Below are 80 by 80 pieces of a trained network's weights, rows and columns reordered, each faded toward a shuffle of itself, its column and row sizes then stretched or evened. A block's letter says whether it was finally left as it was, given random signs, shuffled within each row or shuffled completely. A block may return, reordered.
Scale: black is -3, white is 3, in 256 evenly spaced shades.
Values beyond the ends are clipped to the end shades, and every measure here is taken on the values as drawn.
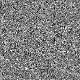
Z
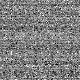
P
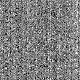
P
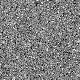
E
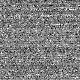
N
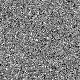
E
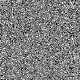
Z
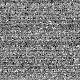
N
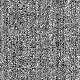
P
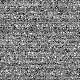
N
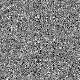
Z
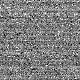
N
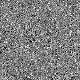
Z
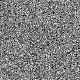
N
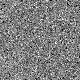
E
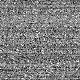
N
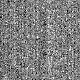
P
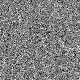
E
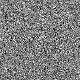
Z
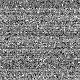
N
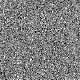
Z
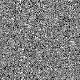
Z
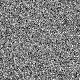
E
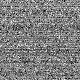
N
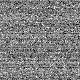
N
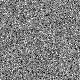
E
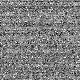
N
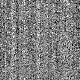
P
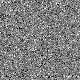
N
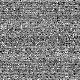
P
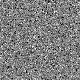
E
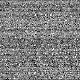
P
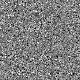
Z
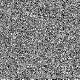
Z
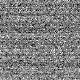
P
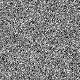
Z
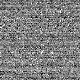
P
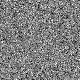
E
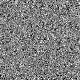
N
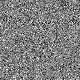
N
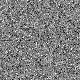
E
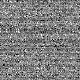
P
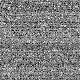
N
